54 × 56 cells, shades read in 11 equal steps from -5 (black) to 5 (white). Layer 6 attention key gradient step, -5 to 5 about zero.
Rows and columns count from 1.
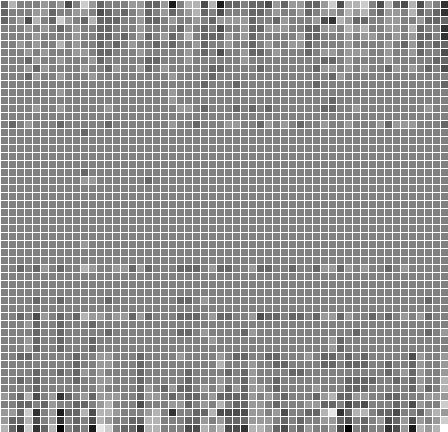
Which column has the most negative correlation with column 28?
46
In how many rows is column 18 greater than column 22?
10
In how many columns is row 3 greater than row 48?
21
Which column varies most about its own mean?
56
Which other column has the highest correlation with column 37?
17
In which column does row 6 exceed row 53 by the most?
8
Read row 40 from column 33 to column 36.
-2 -1 -1 0
